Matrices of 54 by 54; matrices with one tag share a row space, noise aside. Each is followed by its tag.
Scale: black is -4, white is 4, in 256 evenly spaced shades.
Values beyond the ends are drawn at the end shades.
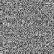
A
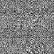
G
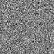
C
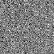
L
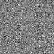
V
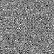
A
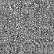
C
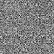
A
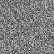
L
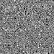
A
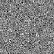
C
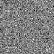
A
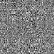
G
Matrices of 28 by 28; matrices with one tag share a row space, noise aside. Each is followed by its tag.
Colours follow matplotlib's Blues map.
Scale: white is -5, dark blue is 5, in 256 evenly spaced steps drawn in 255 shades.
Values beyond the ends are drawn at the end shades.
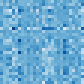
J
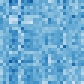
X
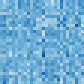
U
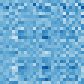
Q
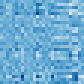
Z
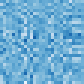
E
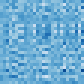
Q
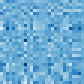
E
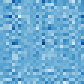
J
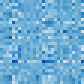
J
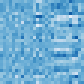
Z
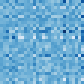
Q
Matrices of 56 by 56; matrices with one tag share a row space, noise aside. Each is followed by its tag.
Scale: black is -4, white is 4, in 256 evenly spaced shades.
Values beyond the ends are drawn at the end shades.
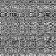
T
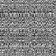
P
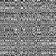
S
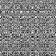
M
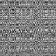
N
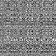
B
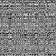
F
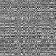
S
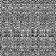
M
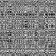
F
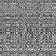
B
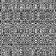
M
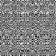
M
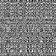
B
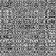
F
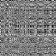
T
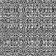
B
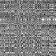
S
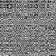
F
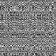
P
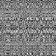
B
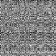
T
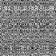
M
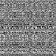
P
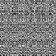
P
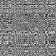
F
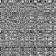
T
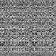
P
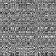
N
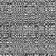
F
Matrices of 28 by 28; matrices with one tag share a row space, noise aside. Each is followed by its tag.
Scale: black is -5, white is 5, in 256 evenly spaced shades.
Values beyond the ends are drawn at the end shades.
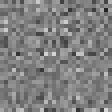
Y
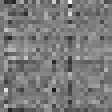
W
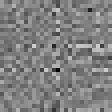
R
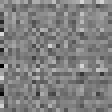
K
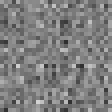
Y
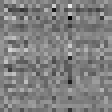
W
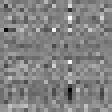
W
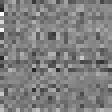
K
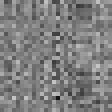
R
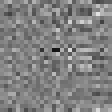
R
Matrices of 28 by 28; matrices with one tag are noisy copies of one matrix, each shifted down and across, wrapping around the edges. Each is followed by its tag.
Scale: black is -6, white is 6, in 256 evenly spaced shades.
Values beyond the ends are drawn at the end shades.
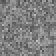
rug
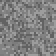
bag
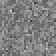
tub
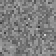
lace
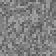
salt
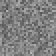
lace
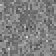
bag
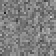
lace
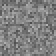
rug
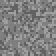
salt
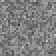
tub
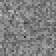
salt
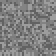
rug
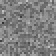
tub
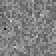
bag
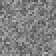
salt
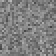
lace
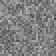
bag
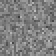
salt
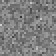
rug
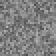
salt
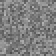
lace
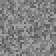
salt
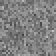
bag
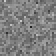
tub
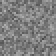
tub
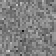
bag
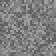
bag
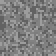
bag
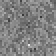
bag
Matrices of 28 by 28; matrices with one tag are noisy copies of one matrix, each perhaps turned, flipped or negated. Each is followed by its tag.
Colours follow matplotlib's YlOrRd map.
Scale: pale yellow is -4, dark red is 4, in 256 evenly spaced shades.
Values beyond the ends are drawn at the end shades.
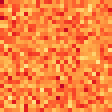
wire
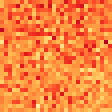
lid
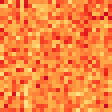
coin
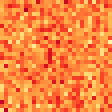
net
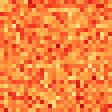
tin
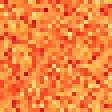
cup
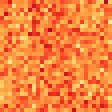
net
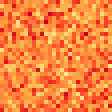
cup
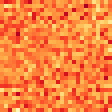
coin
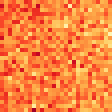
lid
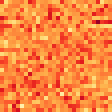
coin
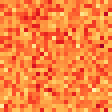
cup
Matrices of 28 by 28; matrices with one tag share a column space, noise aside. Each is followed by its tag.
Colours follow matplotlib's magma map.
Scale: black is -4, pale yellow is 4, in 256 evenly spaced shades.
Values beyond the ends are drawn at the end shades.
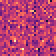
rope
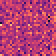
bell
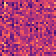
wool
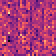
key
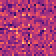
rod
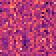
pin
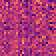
wool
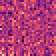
key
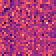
bell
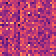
wool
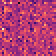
pin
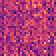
key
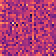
wool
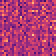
rope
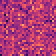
bell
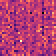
key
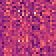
rope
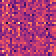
wool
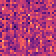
pin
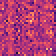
bell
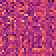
rope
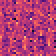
pin
